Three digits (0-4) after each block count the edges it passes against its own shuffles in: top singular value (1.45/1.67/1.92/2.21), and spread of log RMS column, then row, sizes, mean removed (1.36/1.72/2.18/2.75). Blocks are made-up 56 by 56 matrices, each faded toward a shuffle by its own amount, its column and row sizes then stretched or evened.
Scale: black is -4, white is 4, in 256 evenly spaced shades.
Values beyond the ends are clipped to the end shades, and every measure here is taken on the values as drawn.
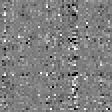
3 3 2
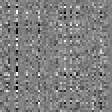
4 4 2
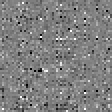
1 3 1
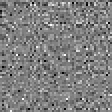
4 0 2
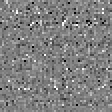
0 0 2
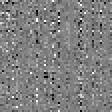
2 4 1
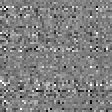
1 2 4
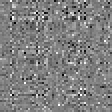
4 3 2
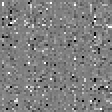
0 3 2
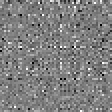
4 2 3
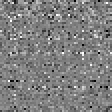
0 2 4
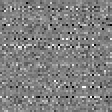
4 0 4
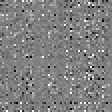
0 4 3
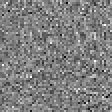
2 1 0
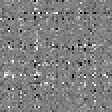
0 3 3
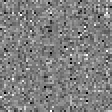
1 2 0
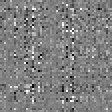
2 4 3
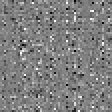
0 4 2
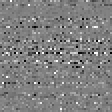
2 0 4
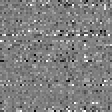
2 1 4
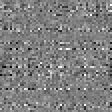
3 1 4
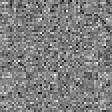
3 0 1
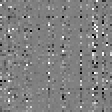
1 4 2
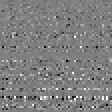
3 1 4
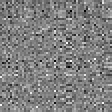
4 2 2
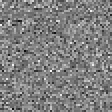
2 0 2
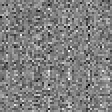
3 3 1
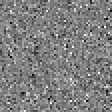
1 1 0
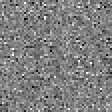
1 0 1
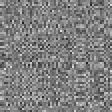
4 1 2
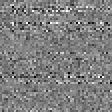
2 0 4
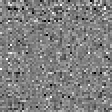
2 1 2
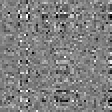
4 3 2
